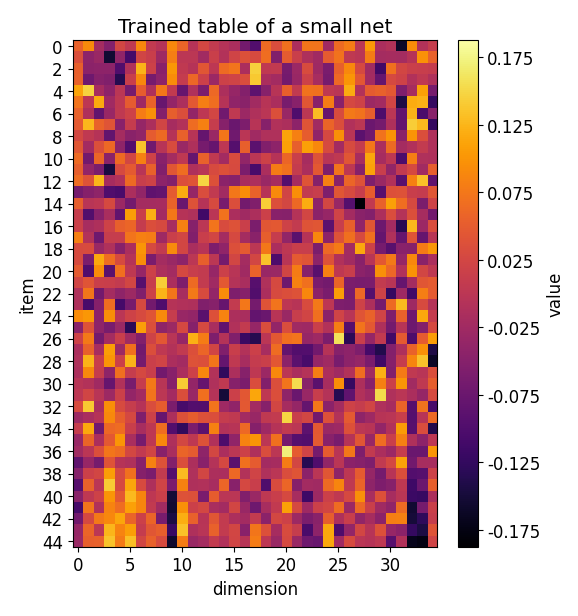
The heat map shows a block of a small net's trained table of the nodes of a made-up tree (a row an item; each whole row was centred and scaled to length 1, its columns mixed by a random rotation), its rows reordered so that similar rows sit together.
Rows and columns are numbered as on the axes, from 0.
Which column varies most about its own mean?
32
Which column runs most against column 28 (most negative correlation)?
11
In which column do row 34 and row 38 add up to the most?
3
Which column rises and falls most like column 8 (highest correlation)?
1
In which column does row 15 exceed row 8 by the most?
5
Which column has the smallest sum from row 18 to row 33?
26
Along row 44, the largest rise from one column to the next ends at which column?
10
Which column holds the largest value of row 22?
8
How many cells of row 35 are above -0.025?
24
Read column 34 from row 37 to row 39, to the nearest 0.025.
-0.025 0.025 0.05
